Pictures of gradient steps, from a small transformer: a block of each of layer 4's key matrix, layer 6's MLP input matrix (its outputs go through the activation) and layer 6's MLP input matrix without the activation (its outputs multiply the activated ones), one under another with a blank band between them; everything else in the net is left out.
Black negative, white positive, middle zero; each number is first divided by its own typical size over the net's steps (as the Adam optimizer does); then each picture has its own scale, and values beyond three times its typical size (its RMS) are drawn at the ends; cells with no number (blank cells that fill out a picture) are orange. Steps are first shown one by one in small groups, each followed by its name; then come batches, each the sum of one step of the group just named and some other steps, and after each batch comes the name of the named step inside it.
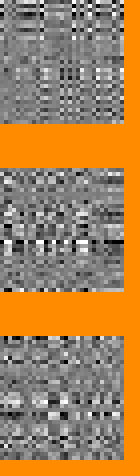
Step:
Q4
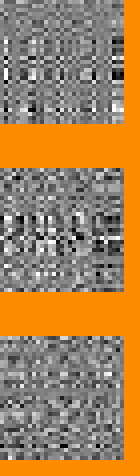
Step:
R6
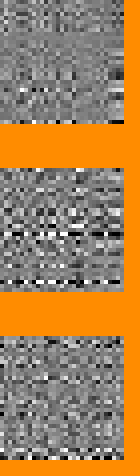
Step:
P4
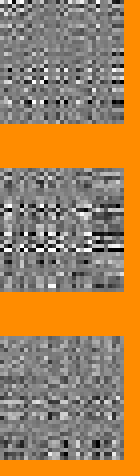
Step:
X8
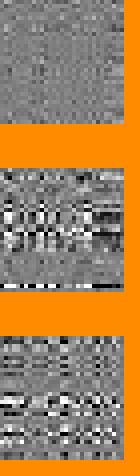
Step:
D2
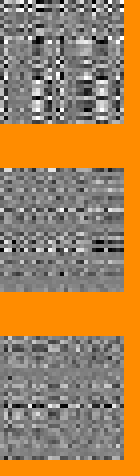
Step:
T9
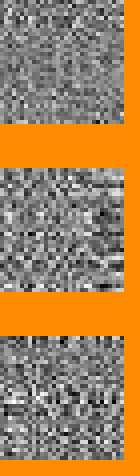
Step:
D2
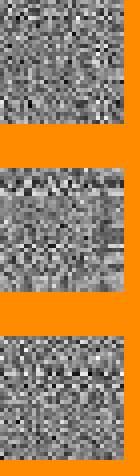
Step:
X8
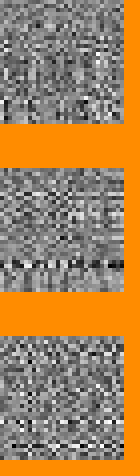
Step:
R6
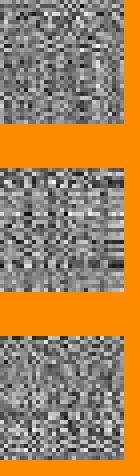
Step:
Q4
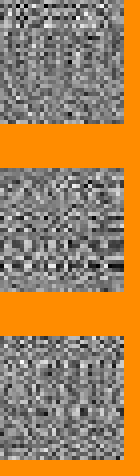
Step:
R6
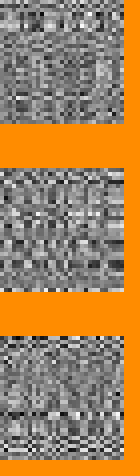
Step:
Q4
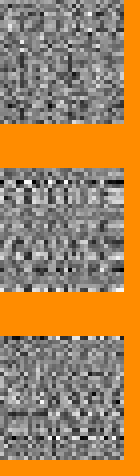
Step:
Q4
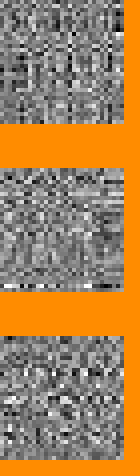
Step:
D2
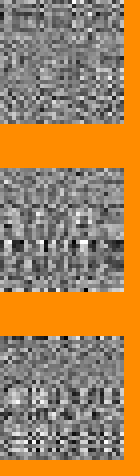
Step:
Q4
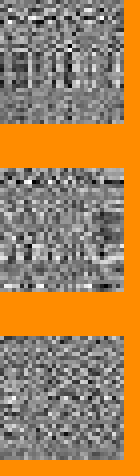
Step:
D2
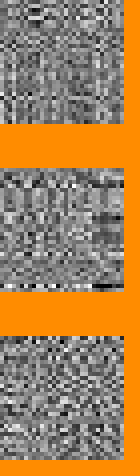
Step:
D2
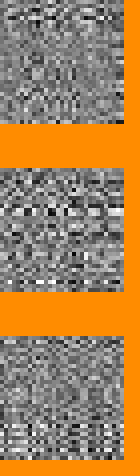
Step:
P4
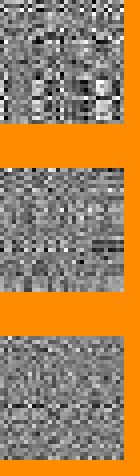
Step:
T9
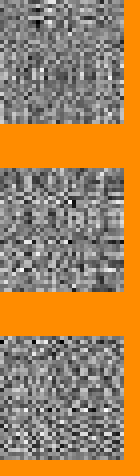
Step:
R6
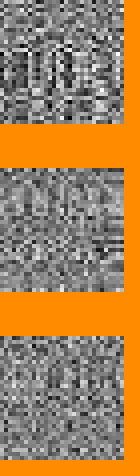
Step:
T9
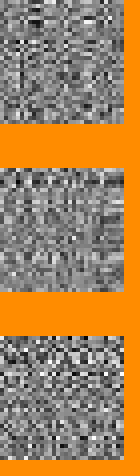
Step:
R6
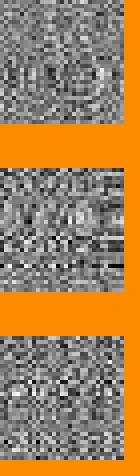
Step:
R6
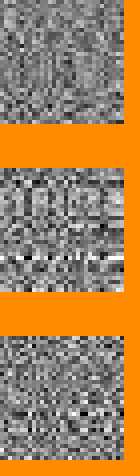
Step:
P4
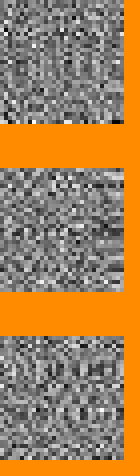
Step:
P4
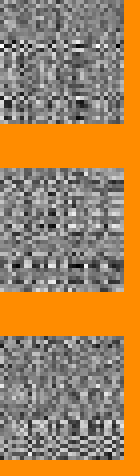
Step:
P4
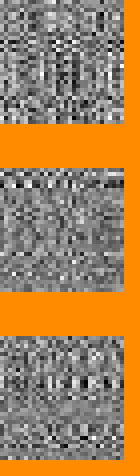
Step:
R6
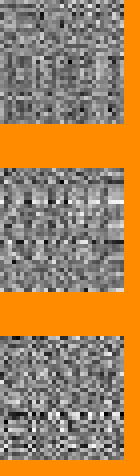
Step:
Q4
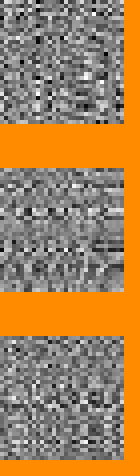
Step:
T9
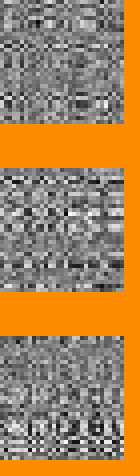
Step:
D2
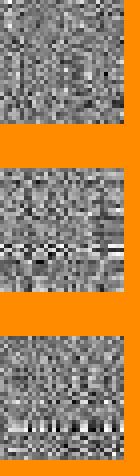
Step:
X8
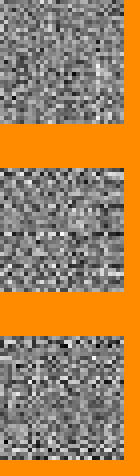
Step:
P4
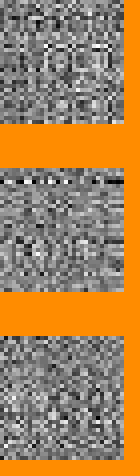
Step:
Q4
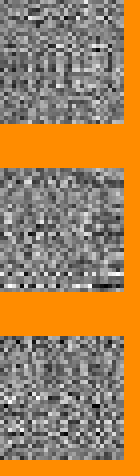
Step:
D2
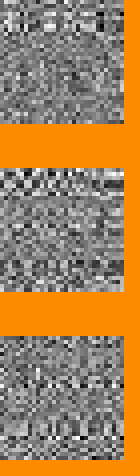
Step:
P4
